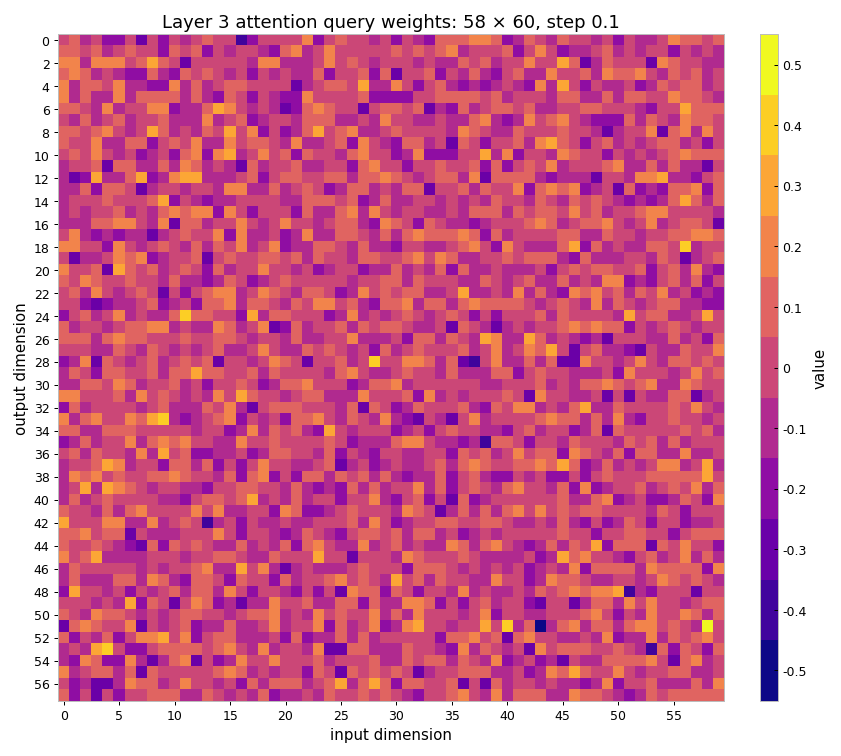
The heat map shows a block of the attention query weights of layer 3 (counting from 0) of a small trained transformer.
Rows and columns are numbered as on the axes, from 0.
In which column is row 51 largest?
58
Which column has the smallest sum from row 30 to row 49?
25
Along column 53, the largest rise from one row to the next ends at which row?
54
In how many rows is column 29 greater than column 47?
23
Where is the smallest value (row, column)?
51, 43
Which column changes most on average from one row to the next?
47
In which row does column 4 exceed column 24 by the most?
53
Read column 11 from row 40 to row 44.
-0.2 0 0.1 0 0
